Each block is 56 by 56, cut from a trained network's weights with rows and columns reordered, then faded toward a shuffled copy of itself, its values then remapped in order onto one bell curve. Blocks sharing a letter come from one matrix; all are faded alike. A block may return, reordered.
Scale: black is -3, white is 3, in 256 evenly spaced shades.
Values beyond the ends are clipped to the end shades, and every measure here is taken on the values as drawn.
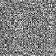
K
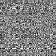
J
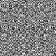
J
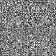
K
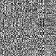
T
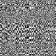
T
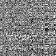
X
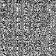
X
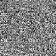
K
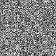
K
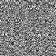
J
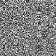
T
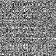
X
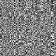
T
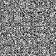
K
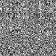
K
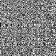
K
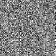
T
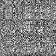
X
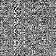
X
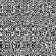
T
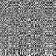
T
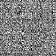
X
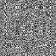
T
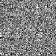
K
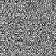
J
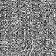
K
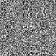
T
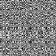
T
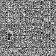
X
